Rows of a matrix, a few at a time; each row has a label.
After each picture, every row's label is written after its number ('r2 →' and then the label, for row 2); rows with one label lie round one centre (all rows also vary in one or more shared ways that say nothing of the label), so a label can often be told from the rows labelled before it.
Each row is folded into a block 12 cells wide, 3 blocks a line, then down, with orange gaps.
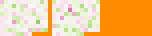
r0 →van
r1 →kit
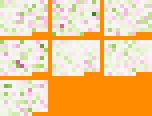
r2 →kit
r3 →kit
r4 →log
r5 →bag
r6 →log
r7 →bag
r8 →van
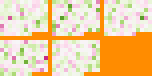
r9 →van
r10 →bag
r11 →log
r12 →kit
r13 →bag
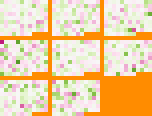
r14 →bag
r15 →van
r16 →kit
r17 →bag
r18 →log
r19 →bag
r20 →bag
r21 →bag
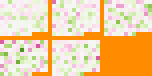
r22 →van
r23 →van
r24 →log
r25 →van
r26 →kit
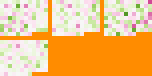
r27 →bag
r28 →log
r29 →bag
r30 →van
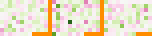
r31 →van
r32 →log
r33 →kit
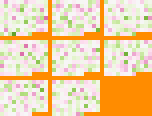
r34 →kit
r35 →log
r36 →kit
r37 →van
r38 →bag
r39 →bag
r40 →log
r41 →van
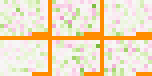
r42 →bag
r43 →kit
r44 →kit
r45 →kit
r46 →van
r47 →kit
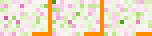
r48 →van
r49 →kit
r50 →log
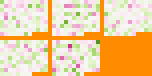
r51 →kit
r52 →log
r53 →bag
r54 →log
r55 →kit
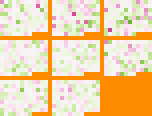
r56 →van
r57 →kit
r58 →log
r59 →kit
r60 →kit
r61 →van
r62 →bag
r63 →kit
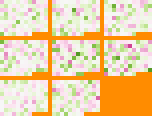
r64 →log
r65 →kit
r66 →van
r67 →log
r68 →kit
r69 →van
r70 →bag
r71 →kit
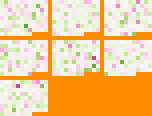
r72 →kit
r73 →log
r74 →log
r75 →log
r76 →log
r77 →log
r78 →log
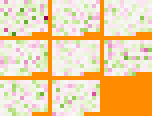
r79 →kit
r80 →log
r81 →log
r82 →bag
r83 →log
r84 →kit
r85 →kit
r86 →van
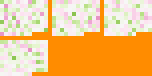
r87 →van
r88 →kit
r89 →log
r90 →log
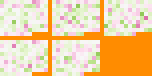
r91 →log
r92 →kit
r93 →log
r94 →bag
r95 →log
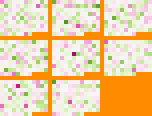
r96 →van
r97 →log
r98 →log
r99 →van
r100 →log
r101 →kit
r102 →log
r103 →kit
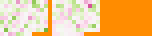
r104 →van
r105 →bag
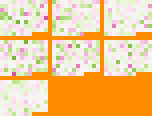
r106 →log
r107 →log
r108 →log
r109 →log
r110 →log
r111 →log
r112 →bag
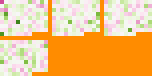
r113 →log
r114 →log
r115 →bag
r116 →van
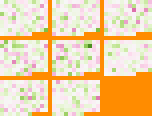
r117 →van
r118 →van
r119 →log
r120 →bag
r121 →kit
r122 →van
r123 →van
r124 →kit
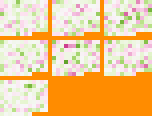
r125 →bag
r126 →van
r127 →log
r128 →bag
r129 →log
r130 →log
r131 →log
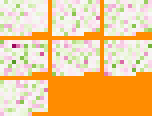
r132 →bag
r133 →kit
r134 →log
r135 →log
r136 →log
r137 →van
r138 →kit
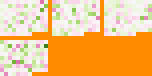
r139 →van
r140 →kit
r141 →van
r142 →van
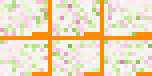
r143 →van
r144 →kit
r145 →kit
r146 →kit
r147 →bag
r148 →kit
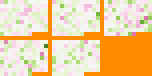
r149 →log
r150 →van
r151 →log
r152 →van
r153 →log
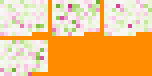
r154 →bag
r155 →kit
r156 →log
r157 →log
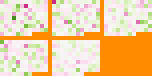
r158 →van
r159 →van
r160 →log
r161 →kit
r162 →bag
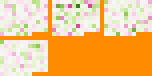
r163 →kit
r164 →log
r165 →bag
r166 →kit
